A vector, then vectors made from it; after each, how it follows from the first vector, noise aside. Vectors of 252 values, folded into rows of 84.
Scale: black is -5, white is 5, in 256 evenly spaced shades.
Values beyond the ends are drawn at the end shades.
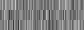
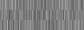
shrunk.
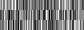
scaled up.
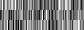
scaled up.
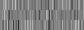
partly zeroed.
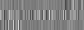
negated, partly zeroed.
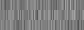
reversed, negated, shrunk.
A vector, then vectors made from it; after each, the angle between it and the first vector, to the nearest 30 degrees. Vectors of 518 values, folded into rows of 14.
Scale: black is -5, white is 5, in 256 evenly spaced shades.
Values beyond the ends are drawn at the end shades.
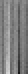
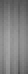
60 degrees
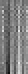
150 degrees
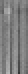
30 degrees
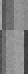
90 degrees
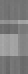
90 degrees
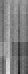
30 degrees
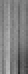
30 degrees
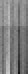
30 degrees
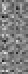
90 degrees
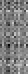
120 degrees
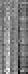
30 degrees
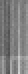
150 degrees
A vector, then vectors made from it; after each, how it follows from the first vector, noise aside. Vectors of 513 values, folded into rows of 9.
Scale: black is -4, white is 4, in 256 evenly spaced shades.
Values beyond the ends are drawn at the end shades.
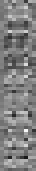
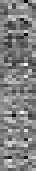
copied.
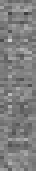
reversed, shrunk.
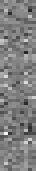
wrapped around, partly zeroed.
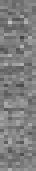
wrapped around, negated, shrunk.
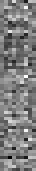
copied.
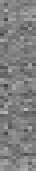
wrapped around, negated, shrunk.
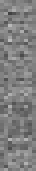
reversed, shrunk.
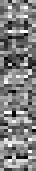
scaled up.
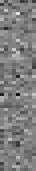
wrapped around, partly zeroed.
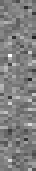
wrapped around, partly zeroed.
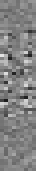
wrapped around, partly zeroed.
